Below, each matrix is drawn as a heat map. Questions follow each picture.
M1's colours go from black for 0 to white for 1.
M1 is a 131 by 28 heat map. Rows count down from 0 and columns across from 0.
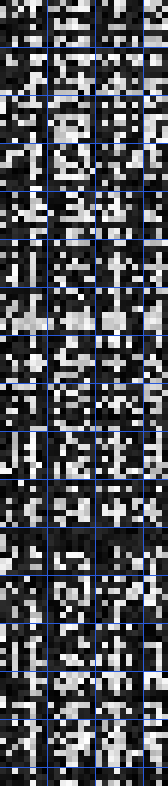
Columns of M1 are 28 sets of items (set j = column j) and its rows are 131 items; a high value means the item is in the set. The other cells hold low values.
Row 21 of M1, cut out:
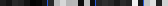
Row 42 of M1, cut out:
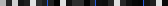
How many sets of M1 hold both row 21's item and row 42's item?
1
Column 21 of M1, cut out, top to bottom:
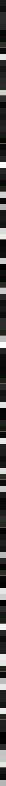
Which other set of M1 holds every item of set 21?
12
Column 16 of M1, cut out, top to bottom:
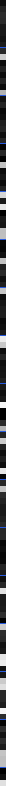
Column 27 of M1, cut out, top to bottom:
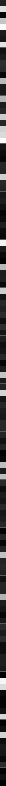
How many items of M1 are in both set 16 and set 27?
3
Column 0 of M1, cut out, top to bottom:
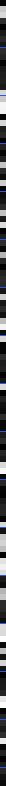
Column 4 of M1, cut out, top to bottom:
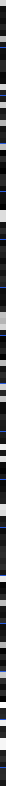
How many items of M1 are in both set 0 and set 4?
8
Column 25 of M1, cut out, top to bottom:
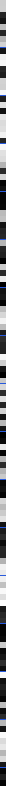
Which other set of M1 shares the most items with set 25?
14
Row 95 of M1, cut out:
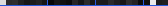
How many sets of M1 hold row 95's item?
2
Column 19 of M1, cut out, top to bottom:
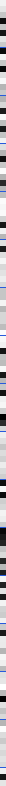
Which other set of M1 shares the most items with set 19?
5
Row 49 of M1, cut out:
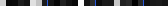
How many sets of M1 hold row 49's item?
5
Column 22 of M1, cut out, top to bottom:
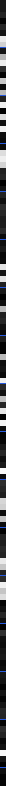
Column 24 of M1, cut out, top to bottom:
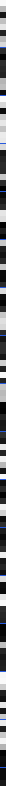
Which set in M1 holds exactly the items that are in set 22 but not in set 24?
23
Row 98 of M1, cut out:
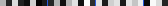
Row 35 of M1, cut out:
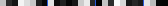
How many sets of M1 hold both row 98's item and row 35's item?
5
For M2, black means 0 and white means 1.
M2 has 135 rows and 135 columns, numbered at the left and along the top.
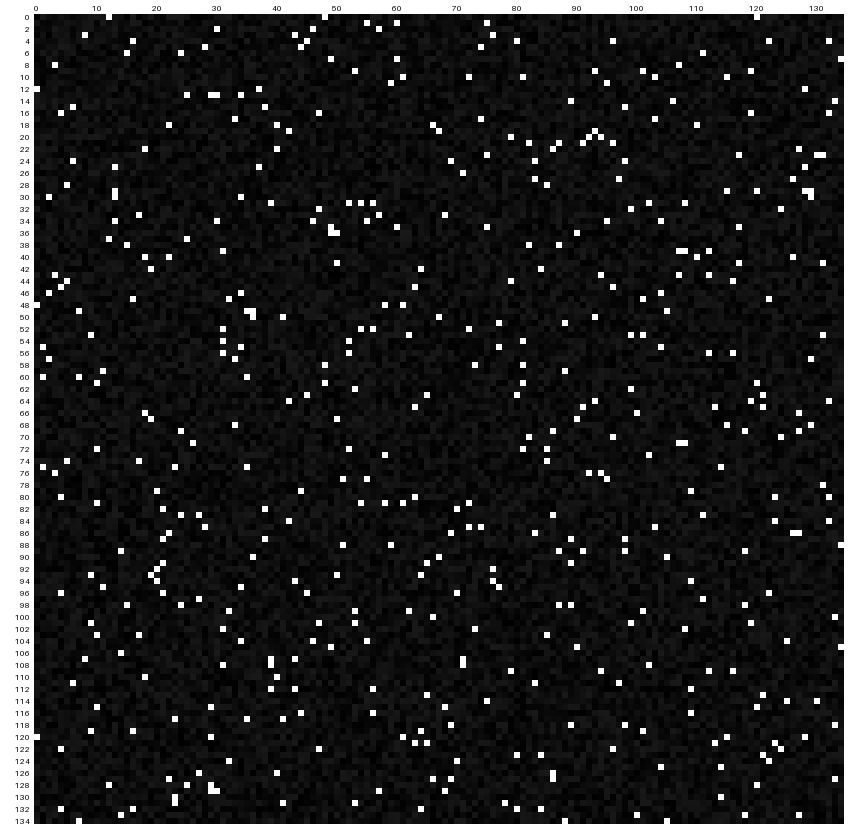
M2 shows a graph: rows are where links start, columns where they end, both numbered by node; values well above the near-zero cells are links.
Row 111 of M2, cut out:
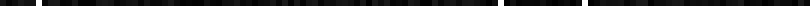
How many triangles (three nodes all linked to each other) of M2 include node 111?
0
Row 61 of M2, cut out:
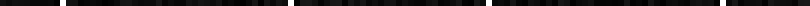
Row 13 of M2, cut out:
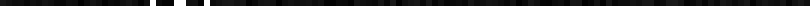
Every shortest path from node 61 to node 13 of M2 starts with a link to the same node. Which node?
node 120
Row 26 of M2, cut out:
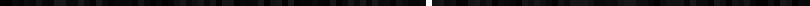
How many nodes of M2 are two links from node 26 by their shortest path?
2
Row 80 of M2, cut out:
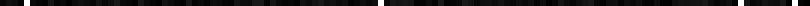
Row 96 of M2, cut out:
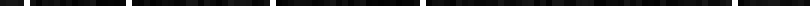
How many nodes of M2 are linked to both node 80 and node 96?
1
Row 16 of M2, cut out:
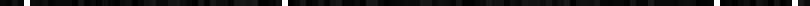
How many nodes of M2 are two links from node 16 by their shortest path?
9
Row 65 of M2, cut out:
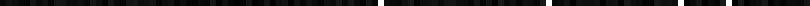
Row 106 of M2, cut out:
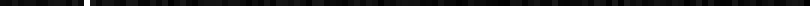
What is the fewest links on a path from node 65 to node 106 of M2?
4
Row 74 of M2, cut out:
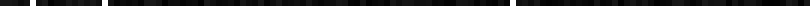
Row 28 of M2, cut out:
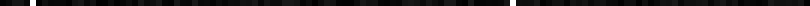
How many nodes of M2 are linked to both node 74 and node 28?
2
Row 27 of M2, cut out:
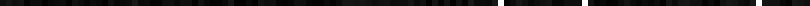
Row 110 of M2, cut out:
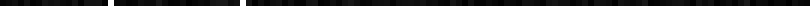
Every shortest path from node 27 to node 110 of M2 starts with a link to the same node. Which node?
node 126
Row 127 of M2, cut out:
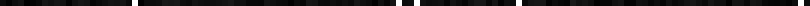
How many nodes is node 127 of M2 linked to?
5
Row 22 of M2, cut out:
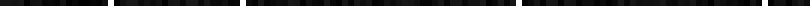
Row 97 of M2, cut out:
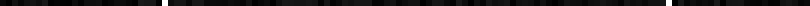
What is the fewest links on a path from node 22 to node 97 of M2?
4
